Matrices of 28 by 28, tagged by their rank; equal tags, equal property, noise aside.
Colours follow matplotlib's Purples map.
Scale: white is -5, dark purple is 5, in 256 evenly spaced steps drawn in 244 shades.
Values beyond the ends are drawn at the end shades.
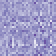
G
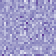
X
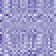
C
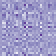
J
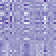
J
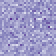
X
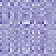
C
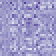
G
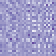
C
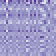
J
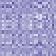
C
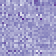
X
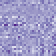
G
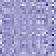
C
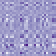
J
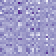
C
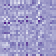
C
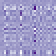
J
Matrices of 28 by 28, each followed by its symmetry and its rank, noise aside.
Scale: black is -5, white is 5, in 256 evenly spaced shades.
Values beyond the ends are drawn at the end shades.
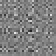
no symmetry, rank three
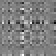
antisymmetric, rank two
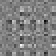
antisymmetric, rank two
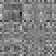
no symmetry, rank four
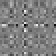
no symmetry, rank two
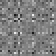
symmetric, rank two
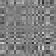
antisymmetric, rank two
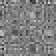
antisymmetric, rank four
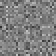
no symmetry, rank four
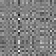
no symmetry, rank two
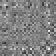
symmetric, rank four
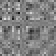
symmetric, rank two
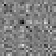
symmetric, rank three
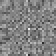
symmetric, rank four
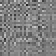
no symmetry, rank three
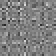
antisymmetric, rank four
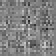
no symmetry, rank four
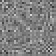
symmetric, rank four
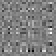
antisymmetric, rank two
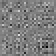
symmetric, rank three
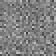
antisymmetric, rank four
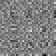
no symmetry, rank four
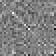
symmetric, rank four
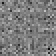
symmetric, rank four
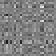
antisymmetric, rank two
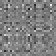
antisymmetric, rank four
